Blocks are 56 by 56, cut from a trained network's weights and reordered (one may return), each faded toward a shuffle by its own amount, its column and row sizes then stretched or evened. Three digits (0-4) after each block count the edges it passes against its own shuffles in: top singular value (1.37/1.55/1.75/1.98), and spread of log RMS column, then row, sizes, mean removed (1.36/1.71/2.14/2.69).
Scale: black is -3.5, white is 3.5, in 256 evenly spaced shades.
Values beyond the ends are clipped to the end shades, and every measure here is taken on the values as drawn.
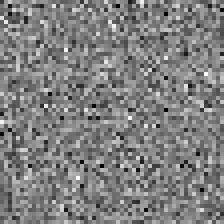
1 0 0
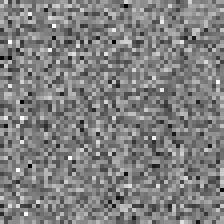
2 1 0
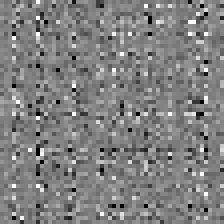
2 4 2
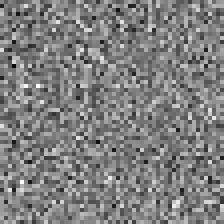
1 0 1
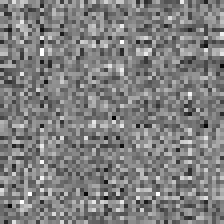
4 3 1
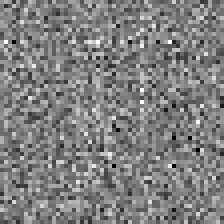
1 1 0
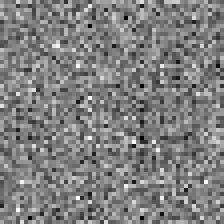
2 2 0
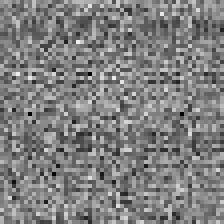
4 3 0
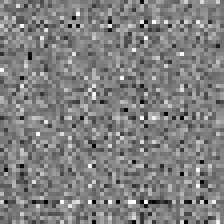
3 2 2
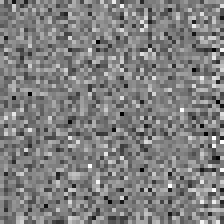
3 3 0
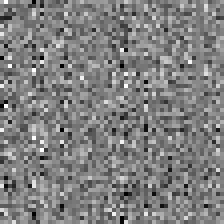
0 4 1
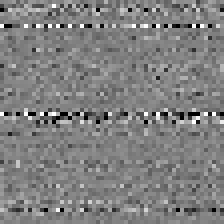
4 0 4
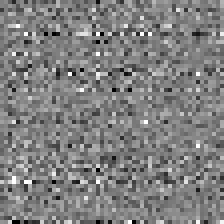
2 2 4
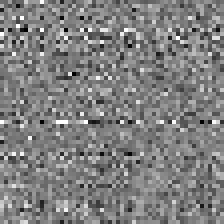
4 2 3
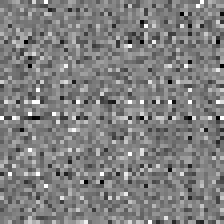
2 1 3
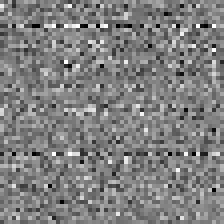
3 0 3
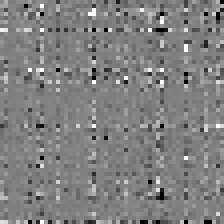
2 4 4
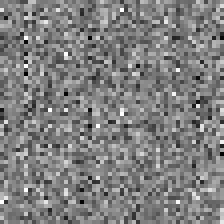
0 3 1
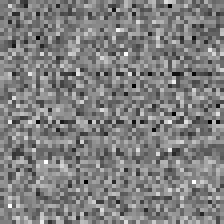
3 1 1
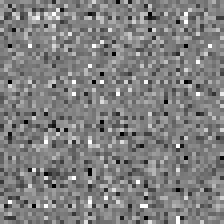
1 2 2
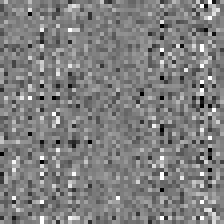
3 4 0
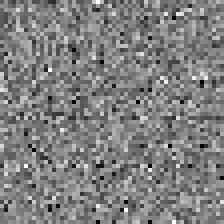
0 1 1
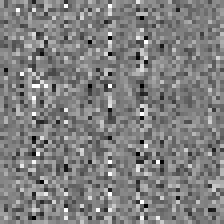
1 4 1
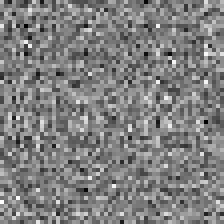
4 2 1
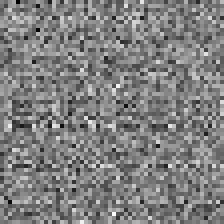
4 0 2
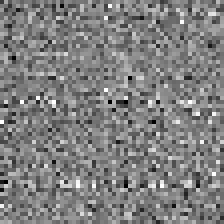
2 1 3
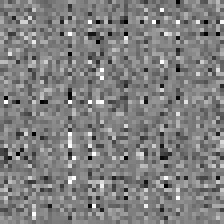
1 4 3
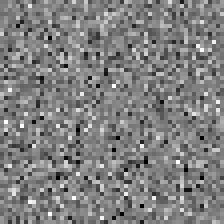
1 0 0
